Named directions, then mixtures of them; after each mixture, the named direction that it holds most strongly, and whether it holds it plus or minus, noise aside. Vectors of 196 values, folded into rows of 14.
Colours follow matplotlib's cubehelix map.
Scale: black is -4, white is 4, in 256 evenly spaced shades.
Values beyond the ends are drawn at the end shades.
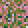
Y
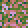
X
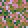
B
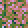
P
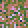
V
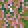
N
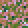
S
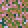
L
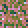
X, minus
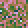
V, minus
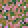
S, minus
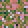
B, plus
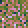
V, plus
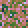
X, minus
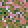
B, plus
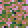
P, plus
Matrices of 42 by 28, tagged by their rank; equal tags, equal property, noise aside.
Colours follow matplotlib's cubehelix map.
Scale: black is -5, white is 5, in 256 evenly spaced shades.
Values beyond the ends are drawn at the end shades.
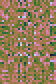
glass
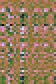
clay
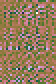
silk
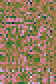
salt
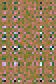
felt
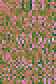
salt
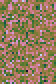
salt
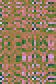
silk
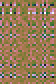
felt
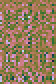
glass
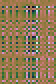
felt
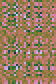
clay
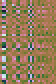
felt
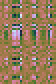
felt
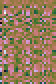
silk
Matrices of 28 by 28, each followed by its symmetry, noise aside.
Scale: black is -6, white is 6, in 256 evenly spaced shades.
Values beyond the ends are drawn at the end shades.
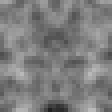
mirrored left to right.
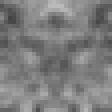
mirrored left to right.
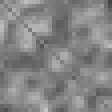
symmetric.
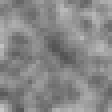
symmetric across the other diagonal.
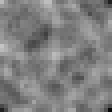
symmetric.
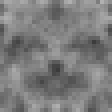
mirrored left to right.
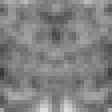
mirrored left to right.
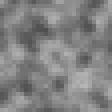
symmetric.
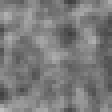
no symmetry.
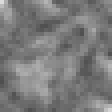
symmetric across the other diagonal.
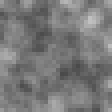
symmetric across the other diagonal.
